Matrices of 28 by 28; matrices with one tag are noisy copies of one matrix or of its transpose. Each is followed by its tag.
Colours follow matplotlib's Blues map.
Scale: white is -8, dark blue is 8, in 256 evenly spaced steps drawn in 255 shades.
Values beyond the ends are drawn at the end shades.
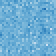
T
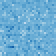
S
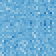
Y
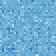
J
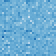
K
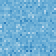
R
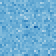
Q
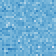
J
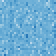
Q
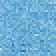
Y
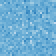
S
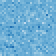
S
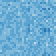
T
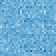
R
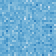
R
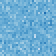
Y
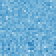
T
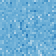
Q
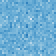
Q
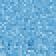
T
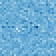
Q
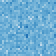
Q
